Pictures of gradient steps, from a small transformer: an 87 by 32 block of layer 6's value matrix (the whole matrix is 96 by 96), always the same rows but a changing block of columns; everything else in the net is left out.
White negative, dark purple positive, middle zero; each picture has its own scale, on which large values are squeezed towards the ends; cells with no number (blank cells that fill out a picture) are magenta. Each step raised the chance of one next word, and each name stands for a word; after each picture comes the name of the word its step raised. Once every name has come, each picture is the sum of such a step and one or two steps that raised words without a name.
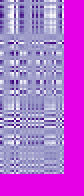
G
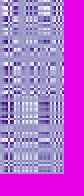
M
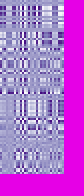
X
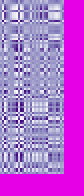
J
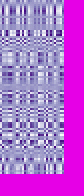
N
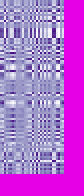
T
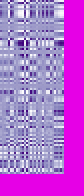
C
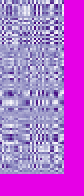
N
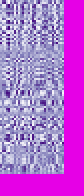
G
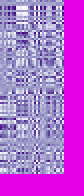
X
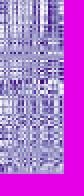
G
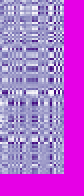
M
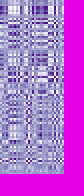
N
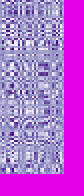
C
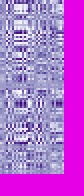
T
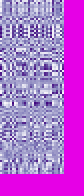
T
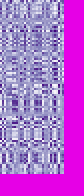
J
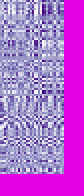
C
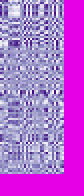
C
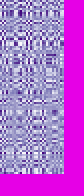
C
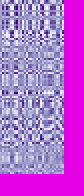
X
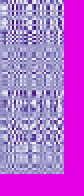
X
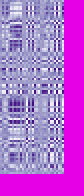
J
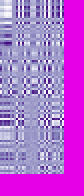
G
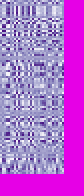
N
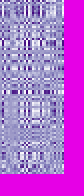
C
